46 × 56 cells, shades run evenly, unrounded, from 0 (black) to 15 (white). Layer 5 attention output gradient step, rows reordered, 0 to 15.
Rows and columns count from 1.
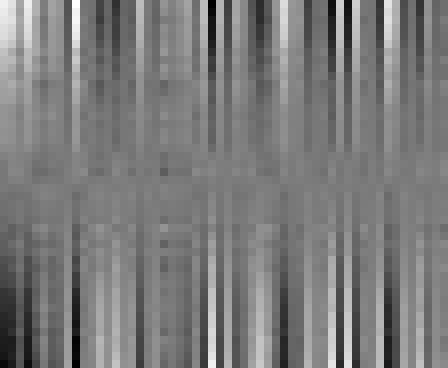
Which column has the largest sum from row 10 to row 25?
10
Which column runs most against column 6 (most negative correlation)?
11
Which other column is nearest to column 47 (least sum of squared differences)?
52
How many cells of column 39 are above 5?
40
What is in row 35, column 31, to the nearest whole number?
7
